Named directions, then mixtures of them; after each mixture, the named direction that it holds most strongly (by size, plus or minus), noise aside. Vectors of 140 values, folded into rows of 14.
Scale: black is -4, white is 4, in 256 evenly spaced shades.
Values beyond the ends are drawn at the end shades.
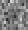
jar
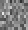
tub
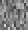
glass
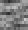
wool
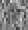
jar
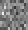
tub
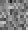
tub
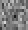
jar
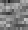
wool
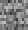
wool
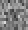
jar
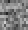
wool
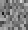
tub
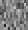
glass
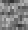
wool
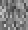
glass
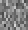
glass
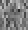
glass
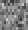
jar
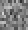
tub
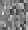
tub
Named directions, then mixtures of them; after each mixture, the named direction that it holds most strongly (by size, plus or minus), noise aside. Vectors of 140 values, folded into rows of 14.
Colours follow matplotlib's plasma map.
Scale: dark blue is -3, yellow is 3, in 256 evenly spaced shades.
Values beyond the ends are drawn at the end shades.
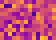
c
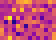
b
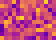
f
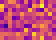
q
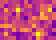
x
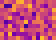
c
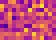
q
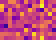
q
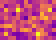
x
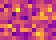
x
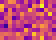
q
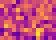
x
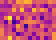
b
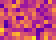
f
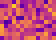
f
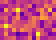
x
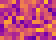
f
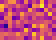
q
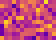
f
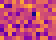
c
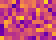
f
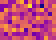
q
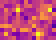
x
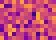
c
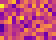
f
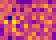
b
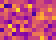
c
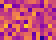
c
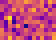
b
